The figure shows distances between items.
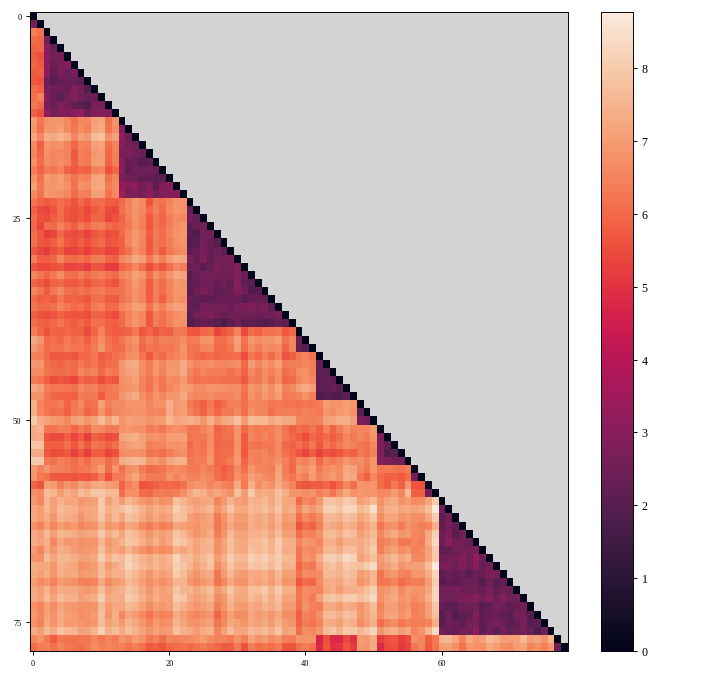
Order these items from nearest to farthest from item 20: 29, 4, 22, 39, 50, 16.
16, 22, 39, 29, 4, 50
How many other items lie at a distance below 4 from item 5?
10
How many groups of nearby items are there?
12
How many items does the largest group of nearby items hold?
17
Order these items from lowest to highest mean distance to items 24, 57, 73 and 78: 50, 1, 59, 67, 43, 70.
70, 67, 1, 43, 59, 50
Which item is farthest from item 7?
59
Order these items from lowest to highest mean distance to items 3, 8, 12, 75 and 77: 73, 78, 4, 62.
4, 78, 73, 62
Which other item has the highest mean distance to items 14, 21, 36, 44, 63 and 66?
50
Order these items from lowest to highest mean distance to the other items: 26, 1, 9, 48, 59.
26, 9, 1, 48, 59
